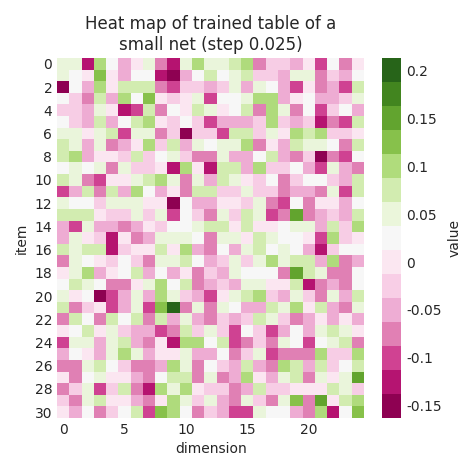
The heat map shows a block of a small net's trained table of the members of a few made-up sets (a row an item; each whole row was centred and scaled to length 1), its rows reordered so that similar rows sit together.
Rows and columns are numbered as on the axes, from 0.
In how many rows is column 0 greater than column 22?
15
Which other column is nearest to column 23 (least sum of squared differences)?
18
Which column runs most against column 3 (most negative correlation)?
8
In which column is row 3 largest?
7
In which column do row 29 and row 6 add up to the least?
13
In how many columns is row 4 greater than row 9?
11
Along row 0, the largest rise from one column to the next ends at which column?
3
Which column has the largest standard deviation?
9
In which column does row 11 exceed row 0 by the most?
2
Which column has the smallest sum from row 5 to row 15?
23
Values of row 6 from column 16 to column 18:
-0.025 0.05 0
